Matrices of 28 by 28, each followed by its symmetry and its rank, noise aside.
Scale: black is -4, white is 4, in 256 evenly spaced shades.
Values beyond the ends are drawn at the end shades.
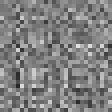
no symmetry, rank four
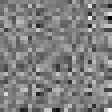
no symmetry, rank four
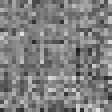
antisymmetric, rank six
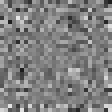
no symmetry, rank three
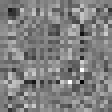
symmetric, rank three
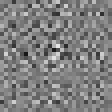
no symmetry, rank three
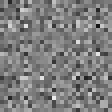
symmetric, rank four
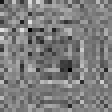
symmetric, rank three
